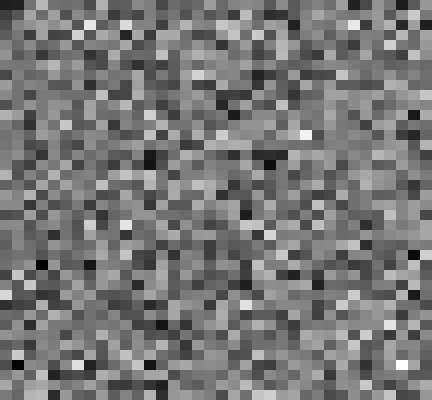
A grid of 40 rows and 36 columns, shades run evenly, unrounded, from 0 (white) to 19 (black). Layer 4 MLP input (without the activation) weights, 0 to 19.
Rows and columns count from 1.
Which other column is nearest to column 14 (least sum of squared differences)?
10
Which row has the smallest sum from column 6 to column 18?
19
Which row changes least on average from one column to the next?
7
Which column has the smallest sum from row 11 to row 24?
33
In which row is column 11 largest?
4
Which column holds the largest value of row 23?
31
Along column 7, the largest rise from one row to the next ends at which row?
38
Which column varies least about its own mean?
32
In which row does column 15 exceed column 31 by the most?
34
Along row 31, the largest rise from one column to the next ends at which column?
5
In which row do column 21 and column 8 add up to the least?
23
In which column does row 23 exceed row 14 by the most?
26
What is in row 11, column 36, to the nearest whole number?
9
